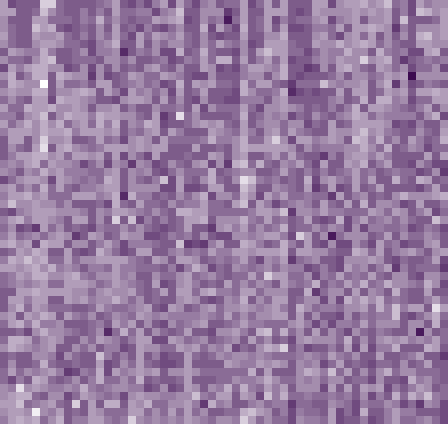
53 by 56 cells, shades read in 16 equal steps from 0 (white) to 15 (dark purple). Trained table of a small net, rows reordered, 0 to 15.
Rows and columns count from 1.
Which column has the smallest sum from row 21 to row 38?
31
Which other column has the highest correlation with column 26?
41
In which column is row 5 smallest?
54
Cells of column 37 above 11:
5
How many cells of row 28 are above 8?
22
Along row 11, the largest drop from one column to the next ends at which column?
6
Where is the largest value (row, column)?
10, 52
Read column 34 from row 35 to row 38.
3 8 7 9
